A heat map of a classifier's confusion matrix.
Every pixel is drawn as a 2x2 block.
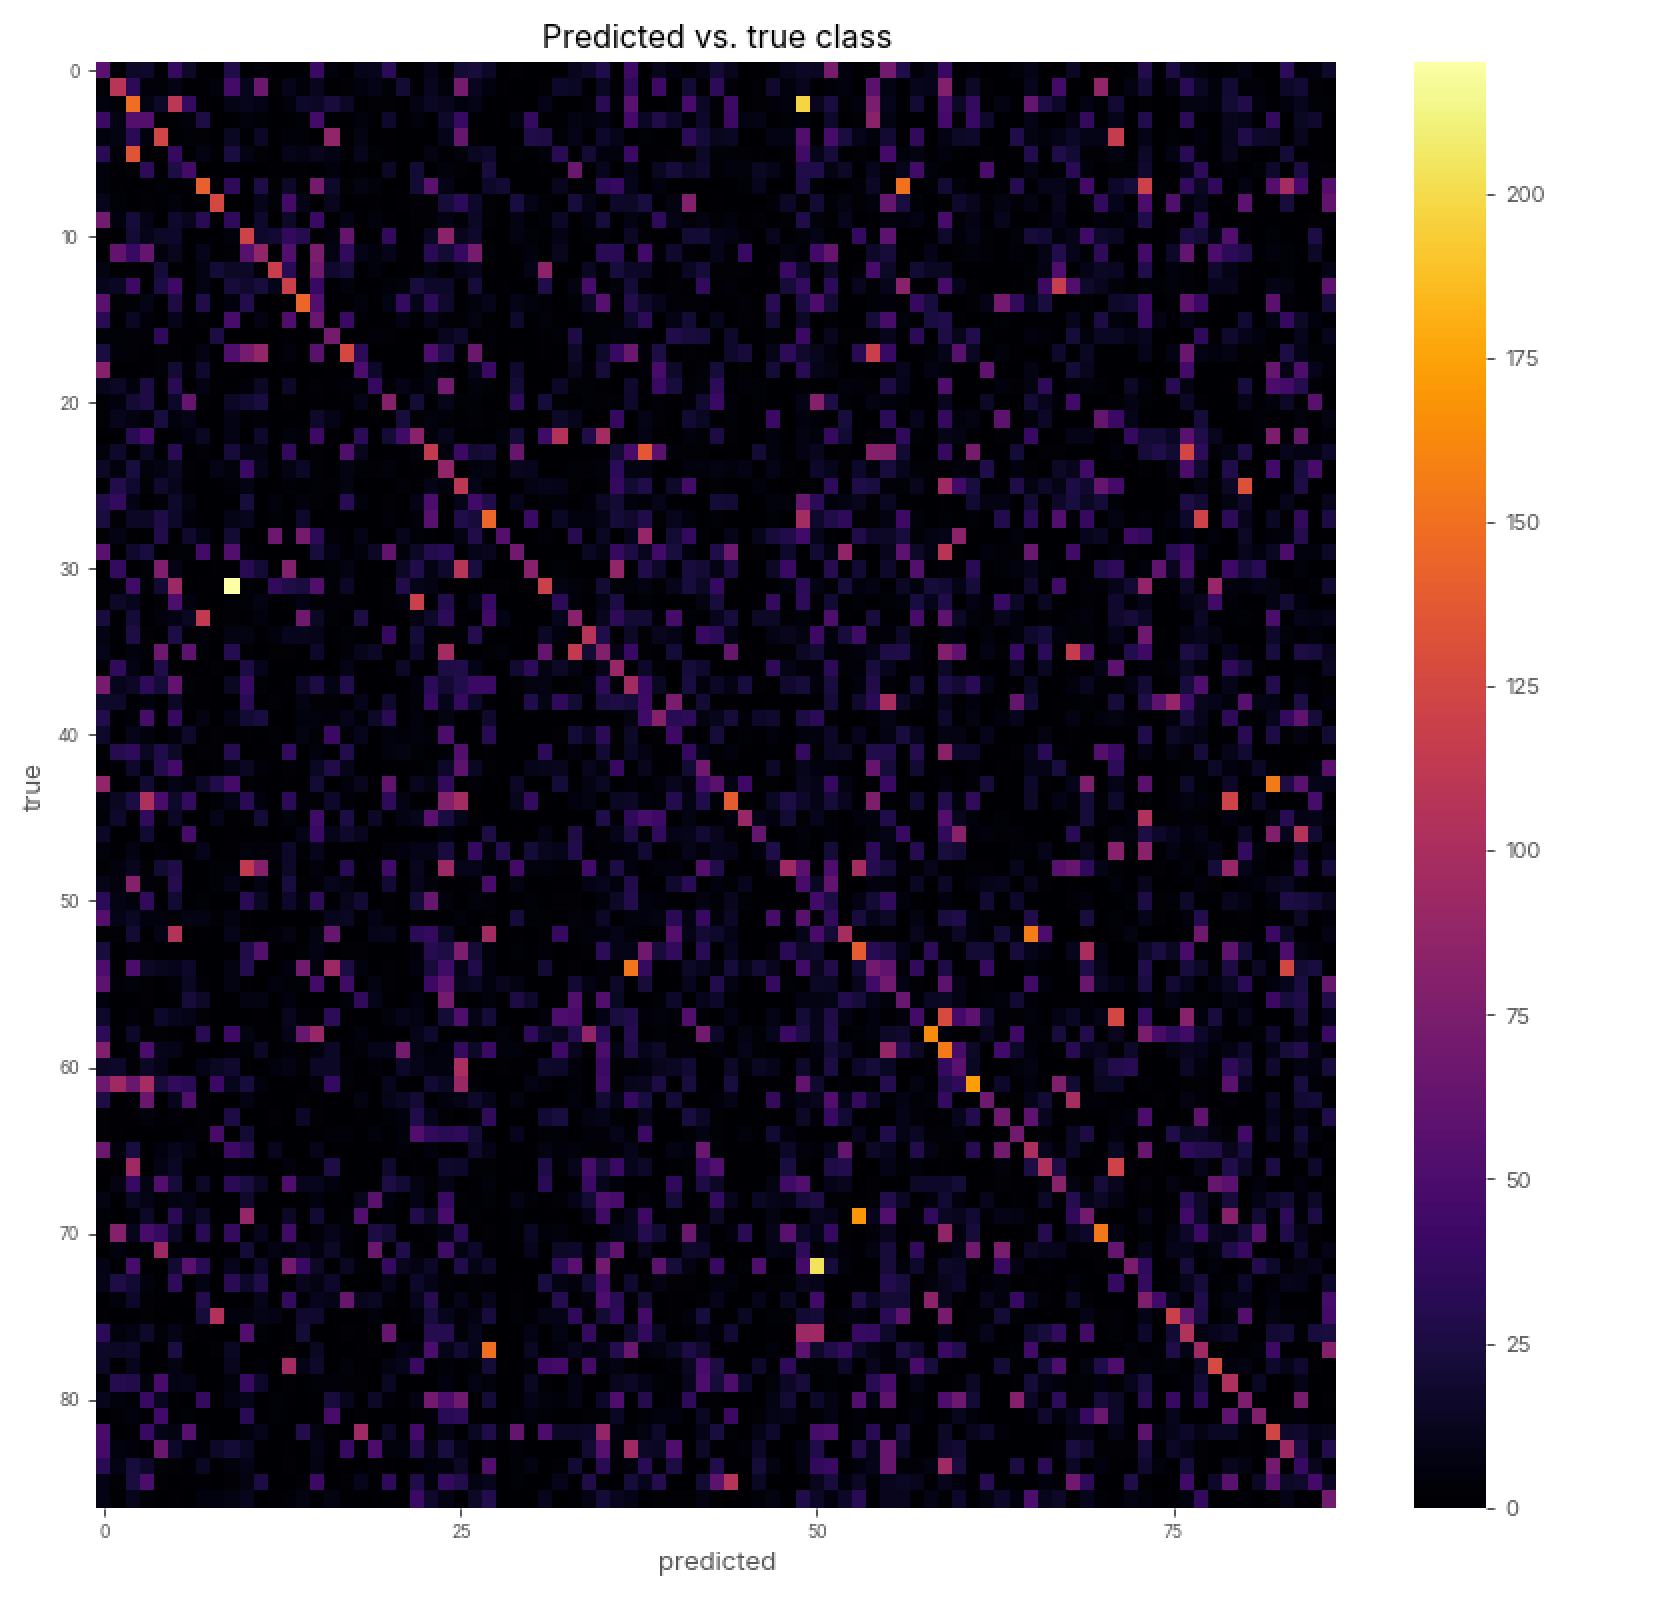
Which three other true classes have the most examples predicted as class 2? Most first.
5, 66, 49
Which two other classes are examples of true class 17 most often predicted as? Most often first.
54, 11
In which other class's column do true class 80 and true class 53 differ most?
69
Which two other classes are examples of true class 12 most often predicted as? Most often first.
31, 15
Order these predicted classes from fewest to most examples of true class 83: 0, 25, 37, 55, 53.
25, 53, 0, 55, 37
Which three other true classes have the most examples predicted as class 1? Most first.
61, 70, 11
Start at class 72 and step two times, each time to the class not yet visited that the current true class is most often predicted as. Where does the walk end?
23
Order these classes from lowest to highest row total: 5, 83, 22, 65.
5, 65, 83, 22
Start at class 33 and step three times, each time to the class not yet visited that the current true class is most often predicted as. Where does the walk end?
24
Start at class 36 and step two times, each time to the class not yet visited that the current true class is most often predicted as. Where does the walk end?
4
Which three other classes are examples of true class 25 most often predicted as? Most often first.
80, 59, 70
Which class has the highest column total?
59
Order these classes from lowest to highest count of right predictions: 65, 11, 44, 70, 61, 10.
11, 65, 10, 44, 70, 61
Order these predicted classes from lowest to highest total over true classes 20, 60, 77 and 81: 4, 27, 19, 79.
19, 4, 79, 27
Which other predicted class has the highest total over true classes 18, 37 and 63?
0
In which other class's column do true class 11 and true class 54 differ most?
37
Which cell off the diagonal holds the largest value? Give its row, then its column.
31, 9
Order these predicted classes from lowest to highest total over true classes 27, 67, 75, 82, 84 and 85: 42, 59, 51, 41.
41, 42, 51, 59
